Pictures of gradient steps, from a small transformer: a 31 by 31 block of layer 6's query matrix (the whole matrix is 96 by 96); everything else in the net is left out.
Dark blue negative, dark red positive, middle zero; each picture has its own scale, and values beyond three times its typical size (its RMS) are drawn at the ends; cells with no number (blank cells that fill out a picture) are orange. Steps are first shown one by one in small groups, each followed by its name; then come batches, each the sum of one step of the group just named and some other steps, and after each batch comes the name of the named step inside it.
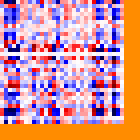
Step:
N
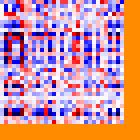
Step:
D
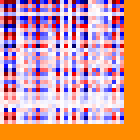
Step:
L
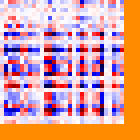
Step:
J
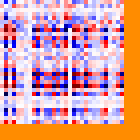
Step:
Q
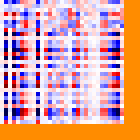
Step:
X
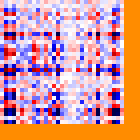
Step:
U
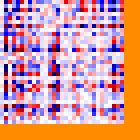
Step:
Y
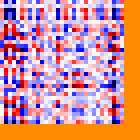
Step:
Q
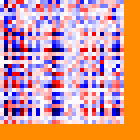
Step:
J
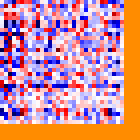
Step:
D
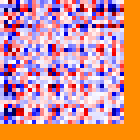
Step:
Y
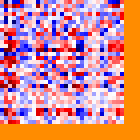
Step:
Q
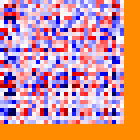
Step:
Q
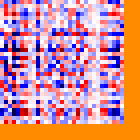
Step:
X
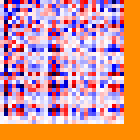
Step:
Y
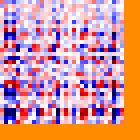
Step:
N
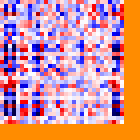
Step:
X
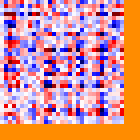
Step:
J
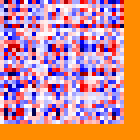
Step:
Y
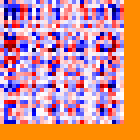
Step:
J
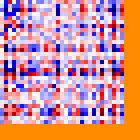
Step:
Y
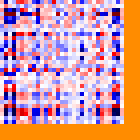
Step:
U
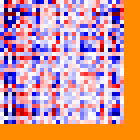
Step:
Y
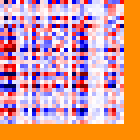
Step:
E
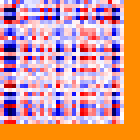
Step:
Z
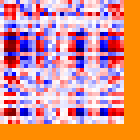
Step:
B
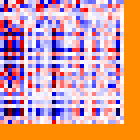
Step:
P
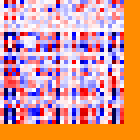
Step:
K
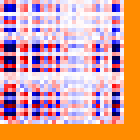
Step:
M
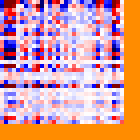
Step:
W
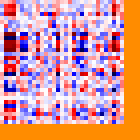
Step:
B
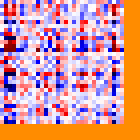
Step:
E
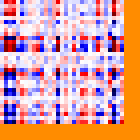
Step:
K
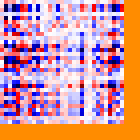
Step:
M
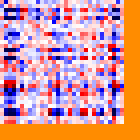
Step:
Z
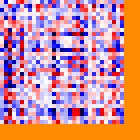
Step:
P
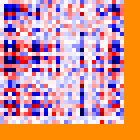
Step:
M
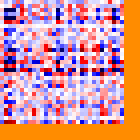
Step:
Z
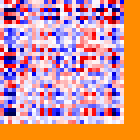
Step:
Z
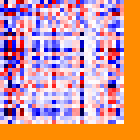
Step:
P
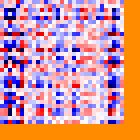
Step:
Z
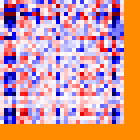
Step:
Z
